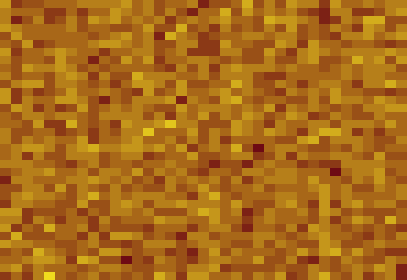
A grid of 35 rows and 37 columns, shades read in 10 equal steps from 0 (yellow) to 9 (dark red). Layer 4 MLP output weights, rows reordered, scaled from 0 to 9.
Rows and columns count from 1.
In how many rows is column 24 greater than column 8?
16
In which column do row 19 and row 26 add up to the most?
24
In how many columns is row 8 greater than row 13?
17
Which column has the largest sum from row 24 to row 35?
23
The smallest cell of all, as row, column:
35, 5
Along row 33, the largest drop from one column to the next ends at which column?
8
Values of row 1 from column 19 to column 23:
8 6 6 5 2
